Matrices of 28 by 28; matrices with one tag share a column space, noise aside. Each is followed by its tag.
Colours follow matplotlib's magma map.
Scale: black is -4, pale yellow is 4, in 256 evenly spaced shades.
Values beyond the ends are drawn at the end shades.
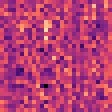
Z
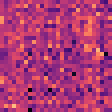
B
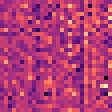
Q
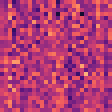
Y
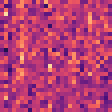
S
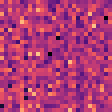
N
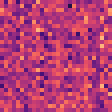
N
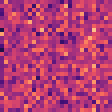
Q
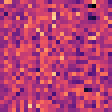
S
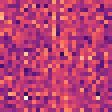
B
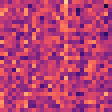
N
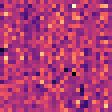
S
